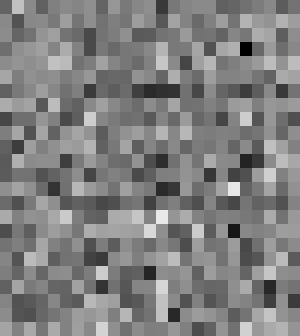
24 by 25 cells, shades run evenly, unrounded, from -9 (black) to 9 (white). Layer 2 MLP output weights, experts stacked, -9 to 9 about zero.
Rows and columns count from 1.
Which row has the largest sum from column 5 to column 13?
17
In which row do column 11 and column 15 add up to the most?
19
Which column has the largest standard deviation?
14
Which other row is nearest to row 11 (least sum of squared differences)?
2
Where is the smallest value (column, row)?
21, 4
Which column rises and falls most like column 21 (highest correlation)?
8
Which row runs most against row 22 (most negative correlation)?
7
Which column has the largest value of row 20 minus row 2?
9
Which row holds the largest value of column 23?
13
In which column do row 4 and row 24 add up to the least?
18
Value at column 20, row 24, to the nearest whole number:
-1
